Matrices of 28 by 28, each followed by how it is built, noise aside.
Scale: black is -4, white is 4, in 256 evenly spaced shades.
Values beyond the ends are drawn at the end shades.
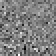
lower triangular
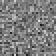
noise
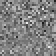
upper triangular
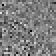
lower triangular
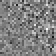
upper triangular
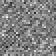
Hankel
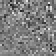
upper triangular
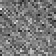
Toeplitz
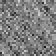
Toeplitz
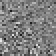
lower triangular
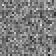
repeating rows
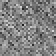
Toeplitz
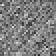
Hankel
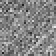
Hankel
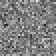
noise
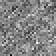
Hankel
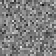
noise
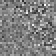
upper triangular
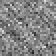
Toeplitz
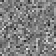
noise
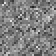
Hankel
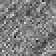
Hankel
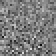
lower triangular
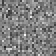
noise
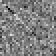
diagonal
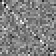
diagonal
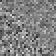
lower triangular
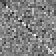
diagonal
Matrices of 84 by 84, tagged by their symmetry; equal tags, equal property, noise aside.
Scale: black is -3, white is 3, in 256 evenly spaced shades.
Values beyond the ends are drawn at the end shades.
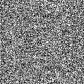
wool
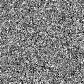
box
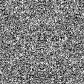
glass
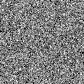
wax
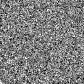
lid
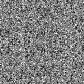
wool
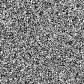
lid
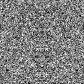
glass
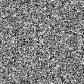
wool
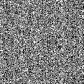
wool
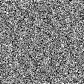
wax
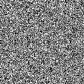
wool
